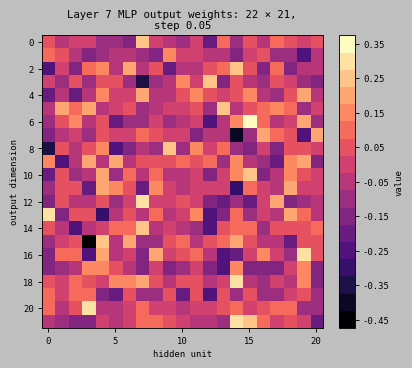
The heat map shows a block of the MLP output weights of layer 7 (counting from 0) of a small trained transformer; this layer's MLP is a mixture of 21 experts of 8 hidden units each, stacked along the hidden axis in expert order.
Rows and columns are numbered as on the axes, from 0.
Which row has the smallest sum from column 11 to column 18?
17
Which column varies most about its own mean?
14
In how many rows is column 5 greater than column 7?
8
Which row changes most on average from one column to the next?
16
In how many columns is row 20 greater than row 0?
12
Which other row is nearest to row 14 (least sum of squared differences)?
0
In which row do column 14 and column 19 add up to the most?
18
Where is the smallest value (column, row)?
3, 15
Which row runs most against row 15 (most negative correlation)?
20
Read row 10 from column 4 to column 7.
0.2 -0.1 0.1 -0.05
